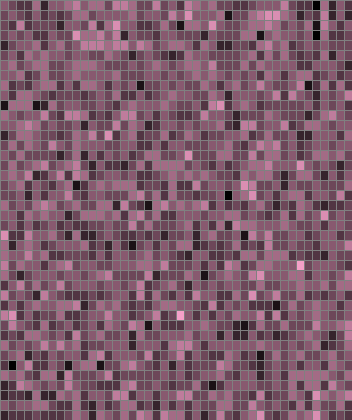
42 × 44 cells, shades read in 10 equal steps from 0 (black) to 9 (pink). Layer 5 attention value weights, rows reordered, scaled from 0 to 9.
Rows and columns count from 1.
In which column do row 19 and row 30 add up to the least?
10
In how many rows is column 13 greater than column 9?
16
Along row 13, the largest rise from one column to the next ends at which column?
31
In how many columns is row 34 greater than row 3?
16
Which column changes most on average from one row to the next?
33
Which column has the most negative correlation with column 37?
26
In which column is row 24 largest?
1
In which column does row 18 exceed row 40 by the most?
4
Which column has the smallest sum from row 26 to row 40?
11
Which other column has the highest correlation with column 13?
22
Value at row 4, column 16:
2
